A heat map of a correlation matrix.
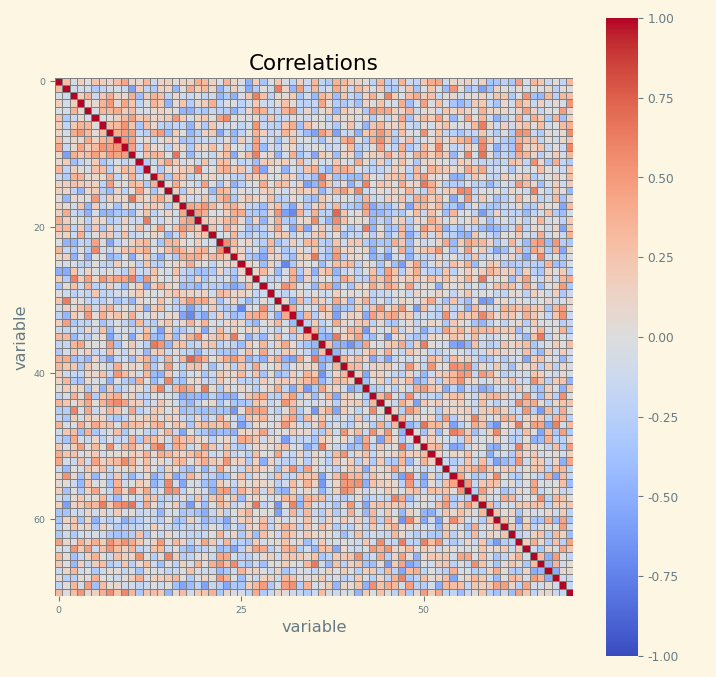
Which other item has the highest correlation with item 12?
19
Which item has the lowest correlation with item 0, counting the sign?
26
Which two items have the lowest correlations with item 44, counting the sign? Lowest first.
49, 18
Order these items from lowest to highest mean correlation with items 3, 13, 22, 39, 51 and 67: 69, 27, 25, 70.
69, 25, 70, 27
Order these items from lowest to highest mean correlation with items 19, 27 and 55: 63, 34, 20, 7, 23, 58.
20, 7, 63, 23, 34, 58
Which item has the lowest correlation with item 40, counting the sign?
36
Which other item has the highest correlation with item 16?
10
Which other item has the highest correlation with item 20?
42
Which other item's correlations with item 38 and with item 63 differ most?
7
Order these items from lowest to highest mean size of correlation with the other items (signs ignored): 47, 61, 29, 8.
29, 61, 8, 47
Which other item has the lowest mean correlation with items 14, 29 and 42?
34
